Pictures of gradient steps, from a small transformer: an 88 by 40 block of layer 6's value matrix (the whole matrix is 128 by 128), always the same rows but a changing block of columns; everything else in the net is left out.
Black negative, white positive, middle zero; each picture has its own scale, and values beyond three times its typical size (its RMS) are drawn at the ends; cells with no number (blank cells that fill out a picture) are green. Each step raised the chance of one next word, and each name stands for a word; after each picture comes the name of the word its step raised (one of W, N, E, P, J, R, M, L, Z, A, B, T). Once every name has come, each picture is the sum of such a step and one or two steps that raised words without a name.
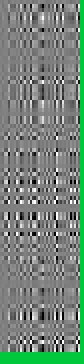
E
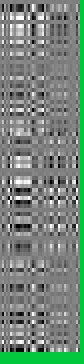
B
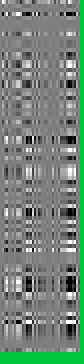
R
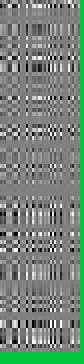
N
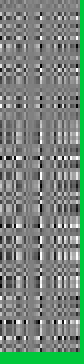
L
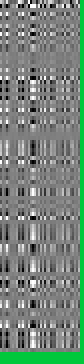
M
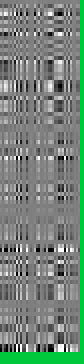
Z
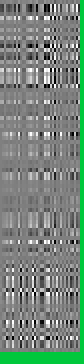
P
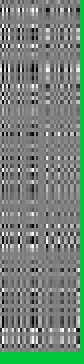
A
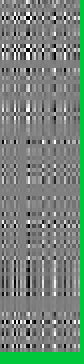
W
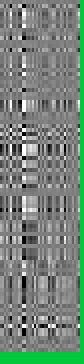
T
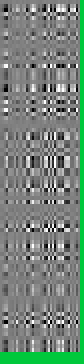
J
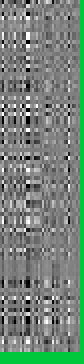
N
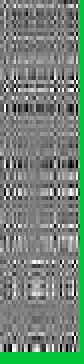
Z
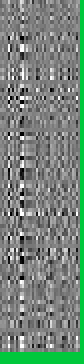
L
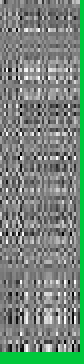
E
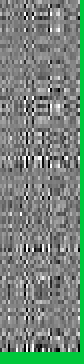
Z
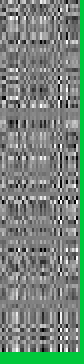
E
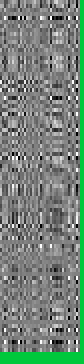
A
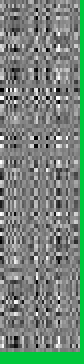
N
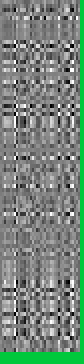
P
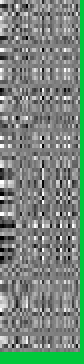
L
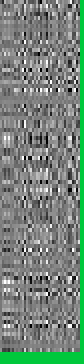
R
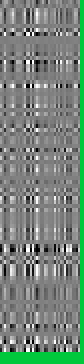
Z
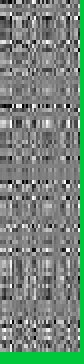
W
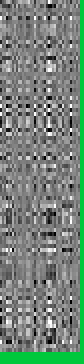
N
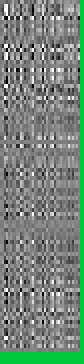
P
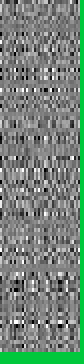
R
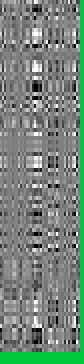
A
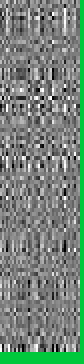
Z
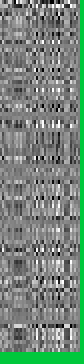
M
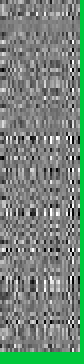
R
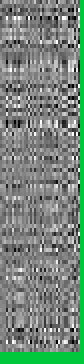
A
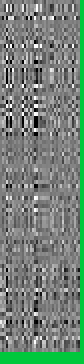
P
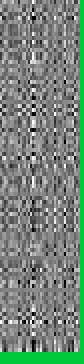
B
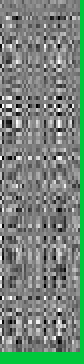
L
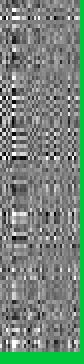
A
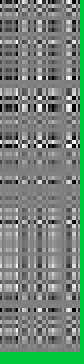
W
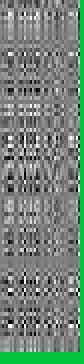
R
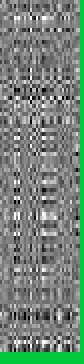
E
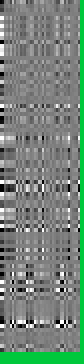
R
